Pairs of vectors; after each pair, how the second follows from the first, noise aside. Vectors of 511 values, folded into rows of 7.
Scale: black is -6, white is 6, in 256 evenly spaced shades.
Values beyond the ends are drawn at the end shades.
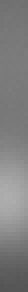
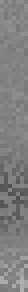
negated, partly zeroed.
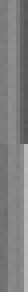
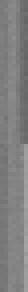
shrunk.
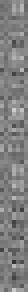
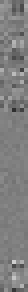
negated, partly zeroed.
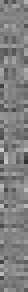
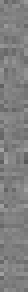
shrunk.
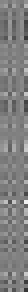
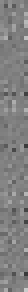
negated, partly zeroed.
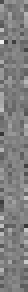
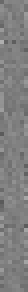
shrunk.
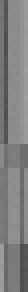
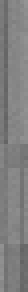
shrunk.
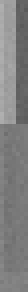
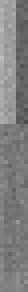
copied.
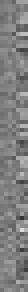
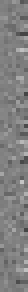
negated, partly zeroed.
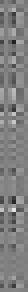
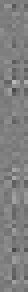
reversed, shrunk.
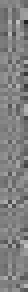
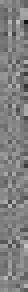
copied.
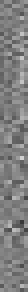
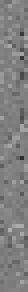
negated, partly zeroed.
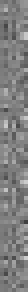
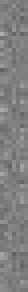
reversed, shrunk.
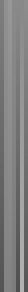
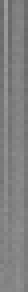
reversed, shrunk.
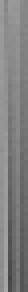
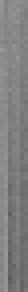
shrunk.
